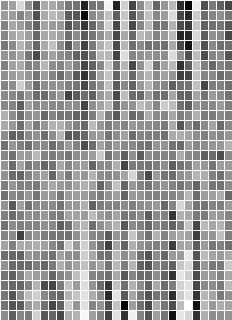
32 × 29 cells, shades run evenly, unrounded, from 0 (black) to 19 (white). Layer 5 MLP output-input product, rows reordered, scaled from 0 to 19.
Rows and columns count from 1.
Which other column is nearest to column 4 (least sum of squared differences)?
27
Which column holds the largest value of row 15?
29
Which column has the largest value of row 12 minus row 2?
24
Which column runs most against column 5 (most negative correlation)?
14
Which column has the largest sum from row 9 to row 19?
13
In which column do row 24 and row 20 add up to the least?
25
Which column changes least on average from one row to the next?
2
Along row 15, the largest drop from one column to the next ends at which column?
11
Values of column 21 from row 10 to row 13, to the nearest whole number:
8 15 10 9
